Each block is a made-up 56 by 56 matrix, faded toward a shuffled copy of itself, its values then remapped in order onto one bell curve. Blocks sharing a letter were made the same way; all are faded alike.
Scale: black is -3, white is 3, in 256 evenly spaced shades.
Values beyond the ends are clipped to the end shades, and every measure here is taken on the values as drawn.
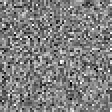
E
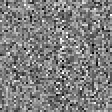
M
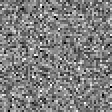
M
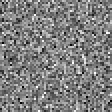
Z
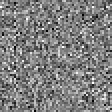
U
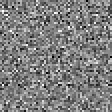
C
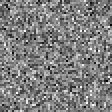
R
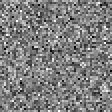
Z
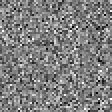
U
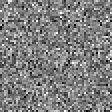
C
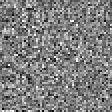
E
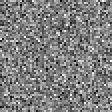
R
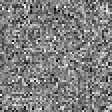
E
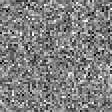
U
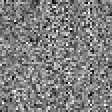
U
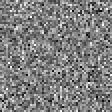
Z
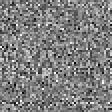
C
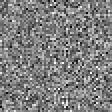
M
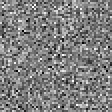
E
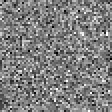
R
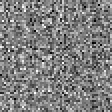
E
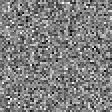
E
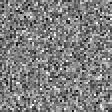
R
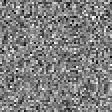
C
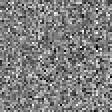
U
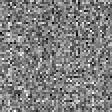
U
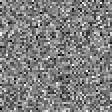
C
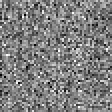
C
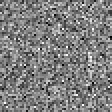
Z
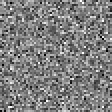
Z
